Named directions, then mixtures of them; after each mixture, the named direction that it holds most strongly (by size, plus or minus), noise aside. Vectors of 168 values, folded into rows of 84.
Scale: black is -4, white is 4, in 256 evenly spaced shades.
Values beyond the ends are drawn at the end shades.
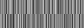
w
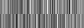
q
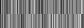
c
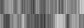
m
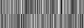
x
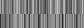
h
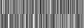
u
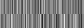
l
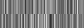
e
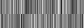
x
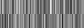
h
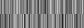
h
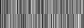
c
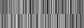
q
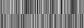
x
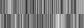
m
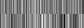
l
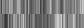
m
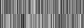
c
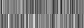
u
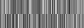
q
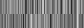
x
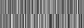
e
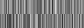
w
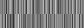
w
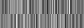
q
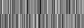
q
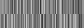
l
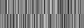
w
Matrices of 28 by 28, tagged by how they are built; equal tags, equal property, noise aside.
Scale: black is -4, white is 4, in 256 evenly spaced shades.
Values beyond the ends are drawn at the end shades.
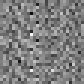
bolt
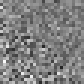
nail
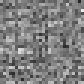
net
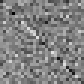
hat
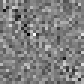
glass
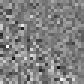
nail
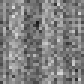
net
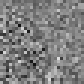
nail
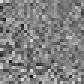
nail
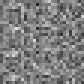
bolt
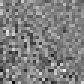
nail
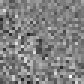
nail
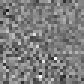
nail
